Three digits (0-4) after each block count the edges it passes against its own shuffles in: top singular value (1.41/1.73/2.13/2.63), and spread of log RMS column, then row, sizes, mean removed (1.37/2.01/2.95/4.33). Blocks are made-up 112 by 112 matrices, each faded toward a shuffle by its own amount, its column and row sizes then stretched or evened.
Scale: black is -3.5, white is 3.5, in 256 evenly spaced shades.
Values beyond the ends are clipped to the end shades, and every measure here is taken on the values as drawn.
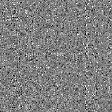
3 2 1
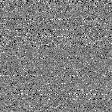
1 0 3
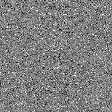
2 0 1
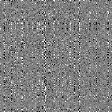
4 3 2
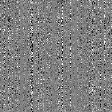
0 4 1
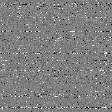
1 1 3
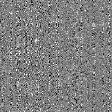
2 3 0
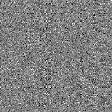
3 1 1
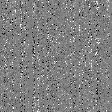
1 3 0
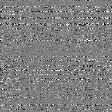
1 1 4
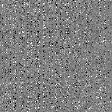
2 3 1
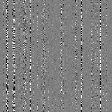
4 4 0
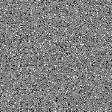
2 1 1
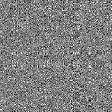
3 2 1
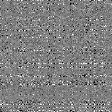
2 2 3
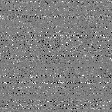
2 0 3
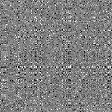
4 2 2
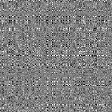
4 3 3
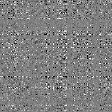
3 3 3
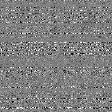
0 2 4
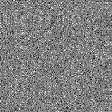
3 0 0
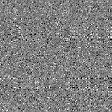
3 0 2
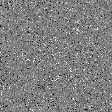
1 1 1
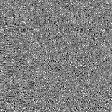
3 0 1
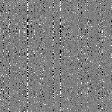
4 3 1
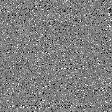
1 1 2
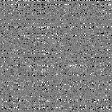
3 2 3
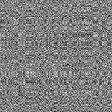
4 0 1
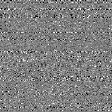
3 0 3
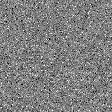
2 0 0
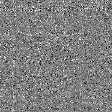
1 1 2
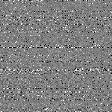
3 0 3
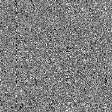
1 2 1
